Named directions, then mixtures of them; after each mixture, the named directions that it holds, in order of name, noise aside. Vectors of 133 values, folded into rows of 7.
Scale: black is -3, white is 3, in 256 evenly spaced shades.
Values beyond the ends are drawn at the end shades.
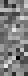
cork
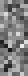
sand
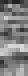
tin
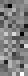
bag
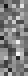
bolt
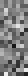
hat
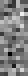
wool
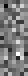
bolt.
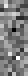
bolt, cork.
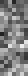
sand, tin.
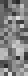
bolt, tin.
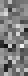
hat, sand.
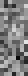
cork, sand.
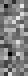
bolt, wool.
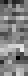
cork, tin.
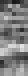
tin.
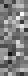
bolt, hat, wool.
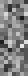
sand.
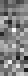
cork, hat, tin.
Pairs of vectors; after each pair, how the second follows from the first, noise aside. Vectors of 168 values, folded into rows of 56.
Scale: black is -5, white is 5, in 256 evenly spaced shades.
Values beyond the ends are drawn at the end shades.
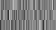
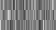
sign-scrambled.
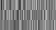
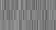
negated, shrunk.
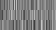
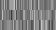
sign-scrambled.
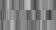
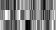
reversed, negated, scaled up.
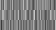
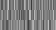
wrapped around.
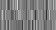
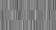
negated, shrunk.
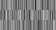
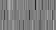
partly zeroed.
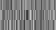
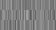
negated, shrunk.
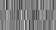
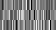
reversed, negated, scaled up.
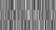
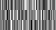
wrapped around, scaled up.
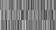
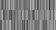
reversed.
